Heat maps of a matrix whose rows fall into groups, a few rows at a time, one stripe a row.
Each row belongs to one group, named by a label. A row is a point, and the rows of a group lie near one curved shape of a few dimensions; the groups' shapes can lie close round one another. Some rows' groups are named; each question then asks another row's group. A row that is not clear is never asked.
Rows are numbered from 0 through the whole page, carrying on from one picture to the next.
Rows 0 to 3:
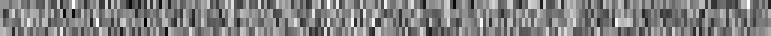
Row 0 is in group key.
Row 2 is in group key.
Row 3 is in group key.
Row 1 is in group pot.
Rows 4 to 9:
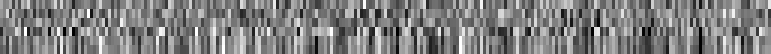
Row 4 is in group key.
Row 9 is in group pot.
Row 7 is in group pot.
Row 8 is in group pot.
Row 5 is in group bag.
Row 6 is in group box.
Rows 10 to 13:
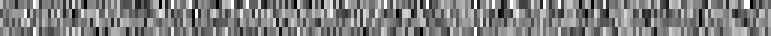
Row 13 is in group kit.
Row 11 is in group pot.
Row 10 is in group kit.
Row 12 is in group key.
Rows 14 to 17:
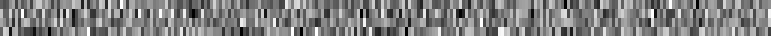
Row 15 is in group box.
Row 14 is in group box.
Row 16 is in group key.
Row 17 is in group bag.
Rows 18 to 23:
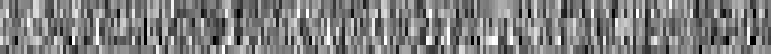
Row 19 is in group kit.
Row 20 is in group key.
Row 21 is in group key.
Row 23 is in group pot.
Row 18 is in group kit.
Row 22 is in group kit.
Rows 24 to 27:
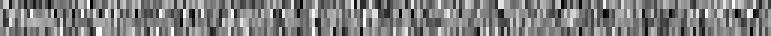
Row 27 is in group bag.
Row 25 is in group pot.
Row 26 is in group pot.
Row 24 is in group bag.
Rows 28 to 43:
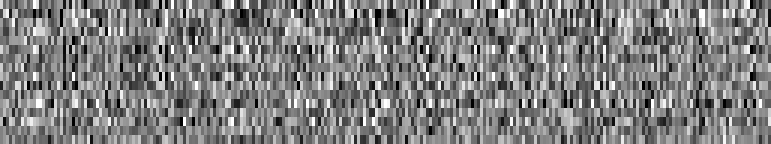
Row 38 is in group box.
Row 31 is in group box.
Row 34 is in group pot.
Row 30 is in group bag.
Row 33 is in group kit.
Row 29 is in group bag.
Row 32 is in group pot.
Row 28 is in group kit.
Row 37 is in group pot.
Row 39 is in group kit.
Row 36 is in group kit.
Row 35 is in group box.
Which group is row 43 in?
bag
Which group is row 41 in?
pot
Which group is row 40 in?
key
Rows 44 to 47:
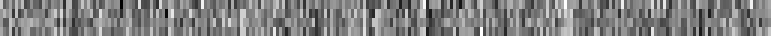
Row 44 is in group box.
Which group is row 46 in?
pot
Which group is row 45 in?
key
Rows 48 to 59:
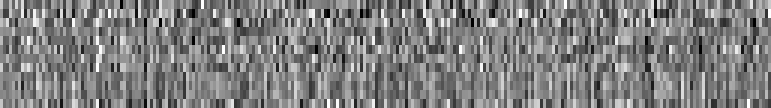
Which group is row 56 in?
box
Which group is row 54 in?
bag
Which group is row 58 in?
box
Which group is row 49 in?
box
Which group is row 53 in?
pot
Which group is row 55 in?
key
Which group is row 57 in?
box
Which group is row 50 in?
kit
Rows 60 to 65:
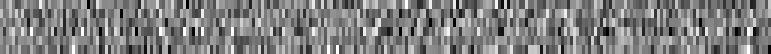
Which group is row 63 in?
pot
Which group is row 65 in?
key
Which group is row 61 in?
box
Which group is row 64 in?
bag
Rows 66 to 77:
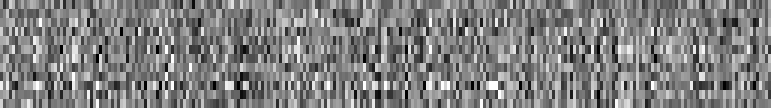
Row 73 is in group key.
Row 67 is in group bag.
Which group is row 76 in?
bag
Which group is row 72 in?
kit
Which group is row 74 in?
bag
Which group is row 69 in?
box
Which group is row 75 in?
kit
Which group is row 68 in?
bag
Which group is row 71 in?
bag
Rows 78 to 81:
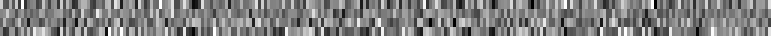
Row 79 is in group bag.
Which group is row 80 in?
pot
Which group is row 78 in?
box
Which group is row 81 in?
box
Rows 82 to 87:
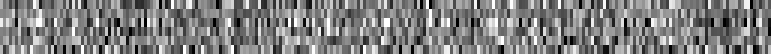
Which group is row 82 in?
kit
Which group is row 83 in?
bag
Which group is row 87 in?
pot
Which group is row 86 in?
kit
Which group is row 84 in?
kit
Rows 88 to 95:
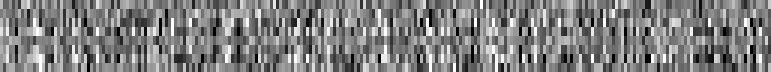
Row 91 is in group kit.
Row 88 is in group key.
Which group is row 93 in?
kit
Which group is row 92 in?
box
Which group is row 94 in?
kit
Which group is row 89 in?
pot
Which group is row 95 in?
bag
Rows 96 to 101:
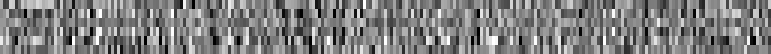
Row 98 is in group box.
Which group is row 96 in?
pot
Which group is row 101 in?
key
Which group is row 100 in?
kit
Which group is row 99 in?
bag
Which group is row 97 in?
bag
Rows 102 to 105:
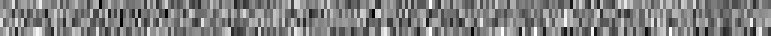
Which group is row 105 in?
kit
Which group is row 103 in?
key
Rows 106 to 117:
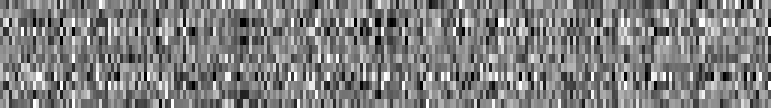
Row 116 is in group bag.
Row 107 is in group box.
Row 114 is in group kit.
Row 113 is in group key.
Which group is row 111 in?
box
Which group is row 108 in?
bag
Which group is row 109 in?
box
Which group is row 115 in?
box
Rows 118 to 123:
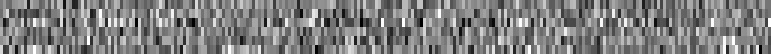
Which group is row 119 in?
bag
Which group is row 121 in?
box
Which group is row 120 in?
box
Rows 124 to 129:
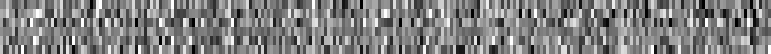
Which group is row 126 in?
pot
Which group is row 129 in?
box
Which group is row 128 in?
kit
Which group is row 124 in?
bag
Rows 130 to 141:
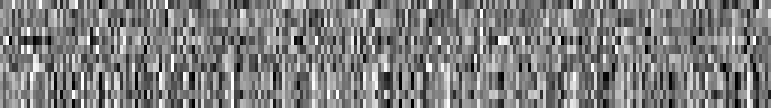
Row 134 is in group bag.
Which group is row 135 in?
key
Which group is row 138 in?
pot
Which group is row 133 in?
key
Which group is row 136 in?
kit
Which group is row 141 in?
pot
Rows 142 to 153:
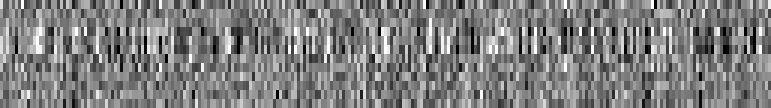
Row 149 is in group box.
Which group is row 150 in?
pot
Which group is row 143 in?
box
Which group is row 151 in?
box
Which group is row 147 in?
kit
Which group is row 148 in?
key
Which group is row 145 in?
kit
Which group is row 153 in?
pot
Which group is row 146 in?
kit
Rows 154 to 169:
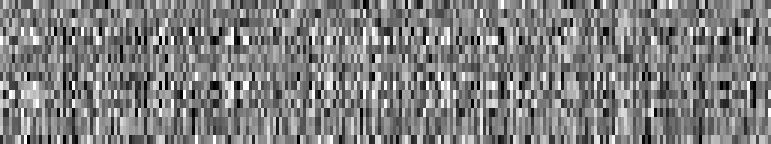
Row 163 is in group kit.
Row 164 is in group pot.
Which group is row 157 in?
pot
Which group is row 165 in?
kit
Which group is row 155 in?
key
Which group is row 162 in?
pot
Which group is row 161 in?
bag
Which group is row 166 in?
box
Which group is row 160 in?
key
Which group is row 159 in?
box
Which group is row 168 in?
key
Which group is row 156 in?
bag
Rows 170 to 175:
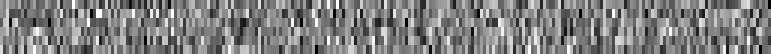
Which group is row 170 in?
key
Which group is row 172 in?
bag
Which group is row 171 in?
bag
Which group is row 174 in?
key
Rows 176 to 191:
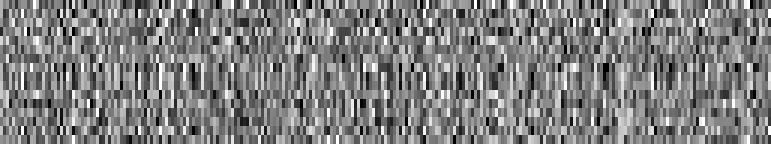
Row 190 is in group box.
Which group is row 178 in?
bag
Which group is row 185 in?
box
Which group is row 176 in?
kit
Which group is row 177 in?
box
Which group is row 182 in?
bag
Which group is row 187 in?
bag
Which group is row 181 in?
box
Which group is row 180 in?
kit
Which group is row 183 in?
pot
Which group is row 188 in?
key
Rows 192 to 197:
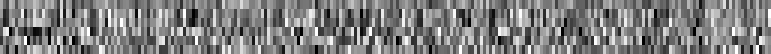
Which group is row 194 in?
box
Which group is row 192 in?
pot
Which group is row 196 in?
pot
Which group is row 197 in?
pot
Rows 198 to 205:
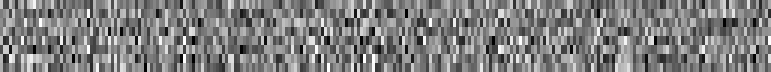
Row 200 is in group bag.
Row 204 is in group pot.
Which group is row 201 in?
key
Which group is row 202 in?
box
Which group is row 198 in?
pot
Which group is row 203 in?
bag
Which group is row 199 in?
bag
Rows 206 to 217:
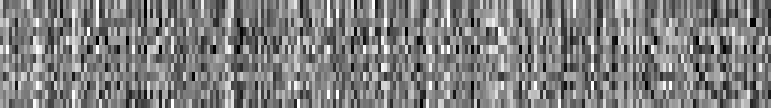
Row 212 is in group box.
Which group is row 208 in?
kit
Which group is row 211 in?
kit
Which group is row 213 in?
kit
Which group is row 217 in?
kit
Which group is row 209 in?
bag
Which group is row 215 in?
kit
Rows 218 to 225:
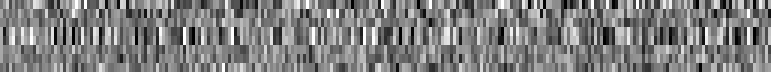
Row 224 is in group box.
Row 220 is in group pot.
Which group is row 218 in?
kit
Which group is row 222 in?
pot
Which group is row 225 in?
pot
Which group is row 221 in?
pot
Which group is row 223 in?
box
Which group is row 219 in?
key
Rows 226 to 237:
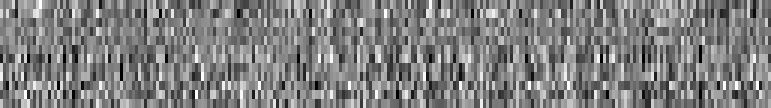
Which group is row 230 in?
box
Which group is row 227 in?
kit
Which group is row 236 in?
pot
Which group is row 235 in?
pot
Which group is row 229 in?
bag
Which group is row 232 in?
pot
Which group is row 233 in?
box
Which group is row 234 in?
box
